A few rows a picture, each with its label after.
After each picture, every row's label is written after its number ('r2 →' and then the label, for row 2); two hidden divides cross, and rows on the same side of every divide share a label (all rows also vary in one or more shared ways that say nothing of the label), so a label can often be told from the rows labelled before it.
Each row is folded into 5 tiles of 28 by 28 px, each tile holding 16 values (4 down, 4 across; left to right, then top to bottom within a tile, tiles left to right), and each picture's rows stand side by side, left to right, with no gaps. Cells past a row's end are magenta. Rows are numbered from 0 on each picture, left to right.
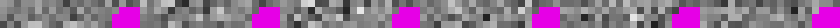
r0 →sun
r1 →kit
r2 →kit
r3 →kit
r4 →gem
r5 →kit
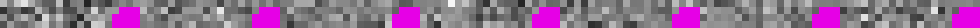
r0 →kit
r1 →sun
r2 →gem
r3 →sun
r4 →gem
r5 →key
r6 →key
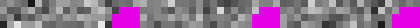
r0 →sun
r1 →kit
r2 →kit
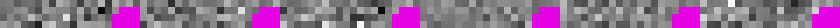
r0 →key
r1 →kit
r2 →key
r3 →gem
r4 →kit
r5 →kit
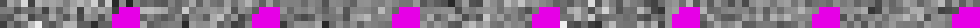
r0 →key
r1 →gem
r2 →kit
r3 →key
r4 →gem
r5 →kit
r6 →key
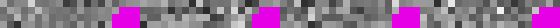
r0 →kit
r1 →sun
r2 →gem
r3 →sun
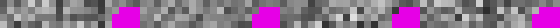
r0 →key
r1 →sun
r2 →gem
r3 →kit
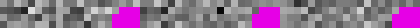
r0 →kit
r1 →gem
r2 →sun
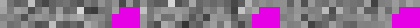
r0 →kit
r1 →kit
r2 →kit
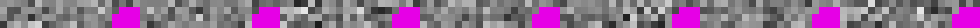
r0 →sun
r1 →gem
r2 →key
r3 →key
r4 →gem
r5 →kit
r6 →kit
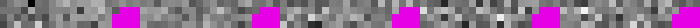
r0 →gem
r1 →key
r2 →gem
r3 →kit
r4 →sun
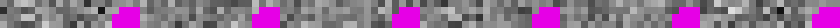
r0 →gem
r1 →kit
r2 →sun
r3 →key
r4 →key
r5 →gem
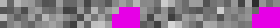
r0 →kit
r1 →sun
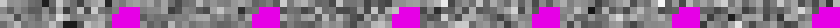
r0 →kit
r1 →key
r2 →kit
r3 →key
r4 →gem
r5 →kit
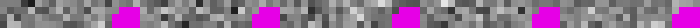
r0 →sun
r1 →kit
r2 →key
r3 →gem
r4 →sun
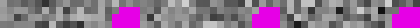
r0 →kit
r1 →sun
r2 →key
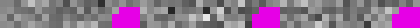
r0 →sun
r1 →sun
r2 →kit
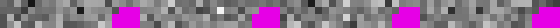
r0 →gem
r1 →sun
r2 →key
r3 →key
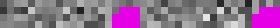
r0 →gem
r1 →sun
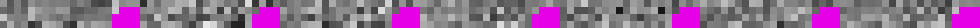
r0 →kit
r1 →key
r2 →kit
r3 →sun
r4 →key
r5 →kit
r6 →sun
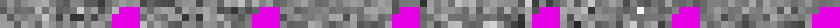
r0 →sun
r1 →key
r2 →gem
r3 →key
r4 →sun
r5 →gem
